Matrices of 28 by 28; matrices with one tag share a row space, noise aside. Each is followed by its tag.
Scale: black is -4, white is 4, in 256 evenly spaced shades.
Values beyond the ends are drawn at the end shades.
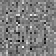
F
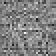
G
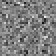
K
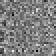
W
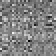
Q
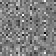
F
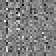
F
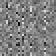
F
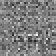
G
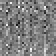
F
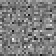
Q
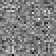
W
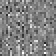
F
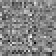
Q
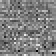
G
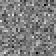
W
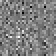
F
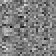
K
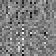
F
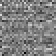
Q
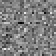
K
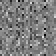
F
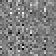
F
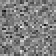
K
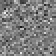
K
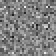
W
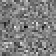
K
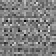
G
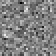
K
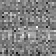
G
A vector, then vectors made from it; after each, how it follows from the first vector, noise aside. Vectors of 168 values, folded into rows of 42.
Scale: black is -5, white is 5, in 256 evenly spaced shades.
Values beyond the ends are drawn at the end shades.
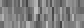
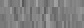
reversed, shrunk.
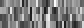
reversed, scaled up.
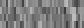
wrapped around.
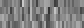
reversed, negated.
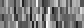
reversed, scaled up.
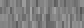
reversed, negated, shrunk.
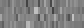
partly zeroed.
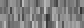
reversed, negated.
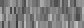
wrapped around.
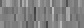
negated, partly zeroed.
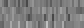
partly zeroed.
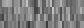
negated.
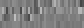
wrapped around, partly zeroed.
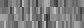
reversed, negated.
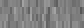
reversed, negated, shrunk.
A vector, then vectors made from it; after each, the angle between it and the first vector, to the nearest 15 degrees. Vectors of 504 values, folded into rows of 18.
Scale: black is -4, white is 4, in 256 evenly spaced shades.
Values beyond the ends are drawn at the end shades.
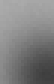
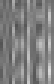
105 degrees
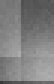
135 degrees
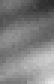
150 degrees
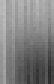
15 degrees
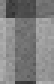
105 degrees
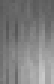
165 degrees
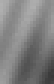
30 degrees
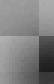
30 degrees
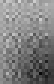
30 degrees
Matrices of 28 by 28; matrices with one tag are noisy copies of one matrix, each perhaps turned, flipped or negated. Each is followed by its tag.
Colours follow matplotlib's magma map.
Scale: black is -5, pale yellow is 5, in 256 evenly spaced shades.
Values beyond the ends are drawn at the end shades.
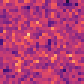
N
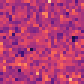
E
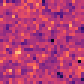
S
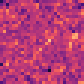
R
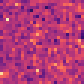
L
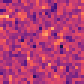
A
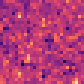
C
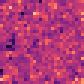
R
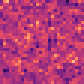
N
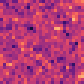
C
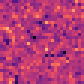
A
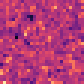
S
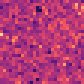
E
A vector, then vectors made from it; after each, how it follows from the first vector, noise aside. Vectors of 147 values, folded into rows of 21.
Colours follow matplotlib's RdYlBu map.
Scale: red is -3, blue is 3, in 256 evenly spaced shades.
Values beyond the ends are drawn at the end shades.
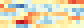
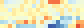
wrapped around, negated, partly zeroed.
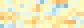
reversed, negated, shrunk.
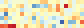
reversed, partly zeroed.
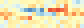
wrapped around, negated, partly zeroed.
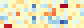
reversed, partly zeroed.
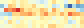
wrapped around, negated, partly zeroed.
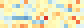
wrapped around, negated, partly zeroed.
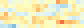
reversed, negated, shrunk.
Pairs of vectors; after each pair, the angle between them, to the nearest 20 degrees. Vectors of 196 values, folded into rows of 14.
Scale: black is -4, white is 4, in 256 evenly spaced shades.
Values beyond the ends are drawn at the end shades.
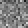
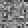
80 degrees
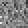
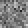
120 degrees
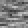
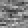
20 degrees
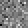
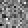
40 degrees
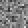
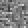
40 degrees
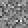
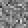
40 degrees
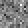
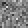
80 degrees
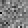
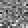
60 degrees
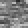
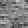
160 degrees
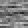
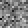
100 degrees
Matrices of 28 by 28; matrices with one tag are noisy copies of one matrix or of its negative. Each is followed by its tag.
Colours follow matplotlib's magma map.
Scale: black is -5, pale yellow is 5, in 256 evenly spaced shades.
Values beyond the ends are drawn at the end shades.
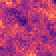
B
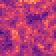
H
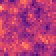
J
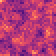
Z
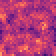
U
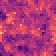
U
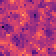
Z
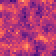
J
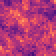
B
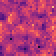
U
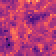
H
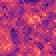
H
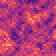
H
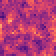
U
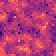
U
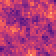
B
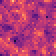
Z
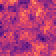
J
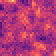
J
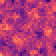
Z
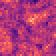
H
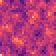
Z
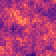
B
